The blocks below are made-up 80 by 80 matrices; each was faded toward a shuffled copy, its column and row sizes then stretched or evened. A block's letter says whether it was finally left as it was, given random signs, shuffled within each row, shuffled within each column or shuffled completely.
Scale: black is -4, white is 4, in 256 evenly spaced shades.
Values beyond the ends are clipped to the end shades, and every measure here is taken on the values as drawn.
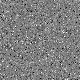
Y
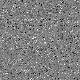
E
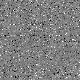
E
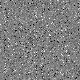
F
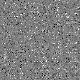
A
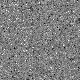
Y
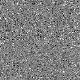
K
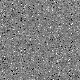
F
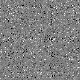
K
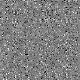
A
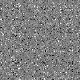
A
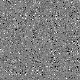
K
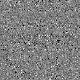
A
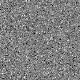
F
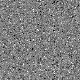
F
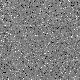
Y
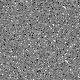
Y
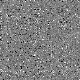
K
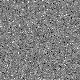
Y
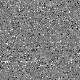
E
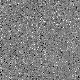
F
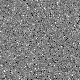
Y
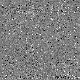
K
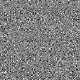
A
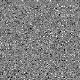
A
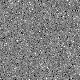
Y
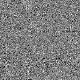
K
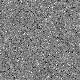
Y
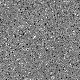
Y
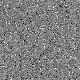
Y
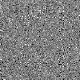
A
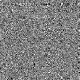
A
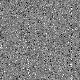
F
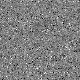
E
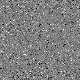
E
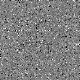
K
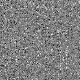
F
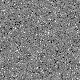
Y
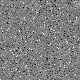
Y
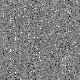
F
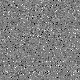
E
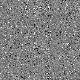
K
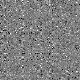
A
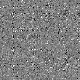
A
